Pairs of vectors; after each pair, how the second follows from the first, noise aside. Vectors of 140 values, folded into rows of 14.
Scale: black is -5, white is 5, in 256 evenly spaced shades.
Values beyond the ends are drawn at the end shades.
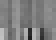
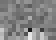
sign-scrambled.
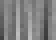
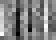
wrapped around, scaled up.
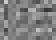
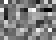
scaled up.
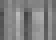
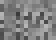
sign-scrambled.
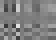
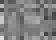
wrapped around.
